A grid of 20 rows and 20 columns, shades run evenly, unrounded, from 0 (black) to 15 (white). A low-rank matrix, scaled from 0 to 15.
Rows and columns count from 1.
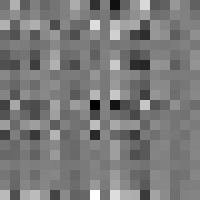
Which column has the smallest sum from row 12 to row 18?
14
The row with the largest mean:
20
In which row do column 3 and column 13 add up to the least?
11
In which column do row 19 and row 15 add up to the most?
12
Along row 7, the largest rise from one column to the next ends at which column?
16
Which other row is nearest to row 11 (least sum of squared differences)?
1
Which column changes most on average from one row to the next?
10
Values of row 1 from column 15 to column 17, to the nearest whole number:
13 5 6
